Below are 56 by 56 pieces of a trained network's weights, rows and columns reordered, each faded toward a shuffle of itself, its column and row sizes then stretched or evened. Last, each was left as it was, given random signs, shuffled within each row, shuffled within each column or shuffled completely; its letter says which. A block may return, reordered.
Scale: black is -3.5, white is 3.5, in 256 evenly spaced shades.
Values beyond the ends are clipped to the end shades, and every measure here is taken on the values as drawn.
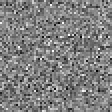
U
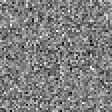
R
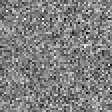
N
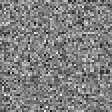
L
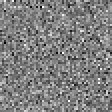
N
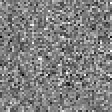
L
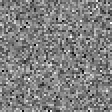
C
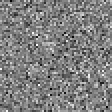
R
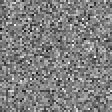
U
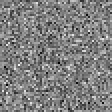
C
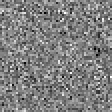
N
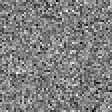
C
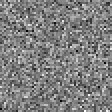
C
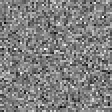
U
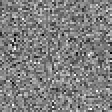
N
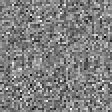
L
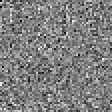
L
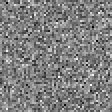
C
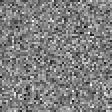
U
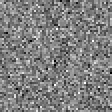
C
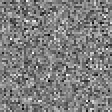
N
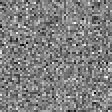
L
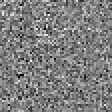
N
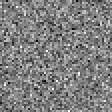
C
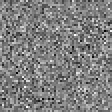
U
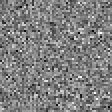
U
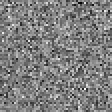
N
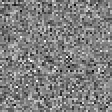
U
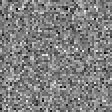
U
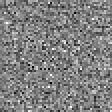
N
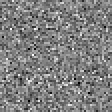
U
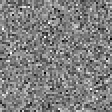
C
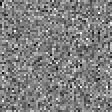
R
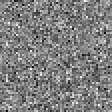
R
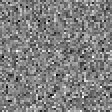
L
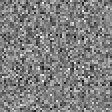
L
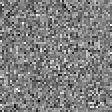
N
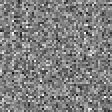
L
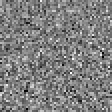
L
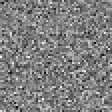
U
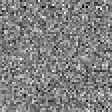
N
